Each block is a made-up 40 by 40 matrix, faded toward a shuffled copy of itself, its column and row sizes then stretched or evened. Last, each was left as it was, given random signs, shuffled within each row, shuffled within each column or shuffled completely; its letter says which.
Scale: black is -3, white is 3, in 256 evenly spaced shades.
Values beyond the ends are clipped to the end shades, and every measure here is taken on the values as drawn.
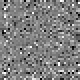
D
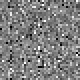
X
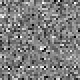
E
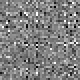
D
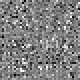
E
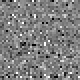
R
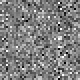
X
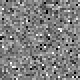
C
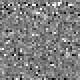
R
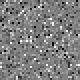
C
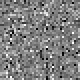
X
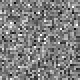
C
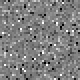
C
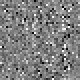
X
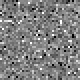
C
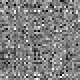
D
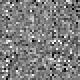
E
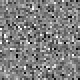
R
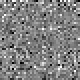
E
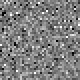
C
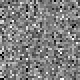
X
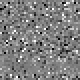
R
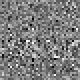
E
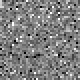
C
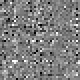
E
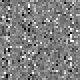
X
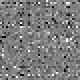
E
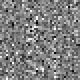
X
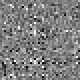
E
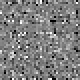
E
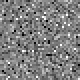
C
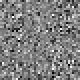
E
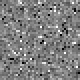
C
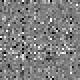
E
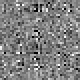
D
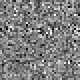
R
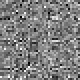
D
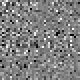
D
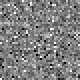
C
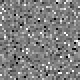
C
